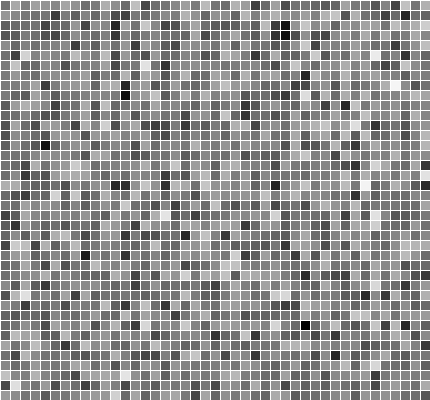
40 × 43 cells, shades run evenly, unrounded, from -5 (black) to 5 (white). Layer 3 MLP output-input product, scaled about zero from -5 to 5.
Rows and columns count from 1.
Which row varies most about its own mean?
19
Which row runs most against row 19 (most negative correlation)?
22
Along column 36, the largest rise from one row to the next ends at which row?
21
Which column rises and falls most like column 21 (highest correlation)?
41
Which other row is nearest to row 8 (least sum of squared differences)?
37
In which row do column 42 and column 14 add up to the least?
28
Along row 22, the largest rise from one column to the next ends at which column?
38
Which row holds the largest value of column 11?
13
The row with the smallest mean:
4
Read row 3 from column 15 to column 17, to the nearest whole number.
3 0 -2
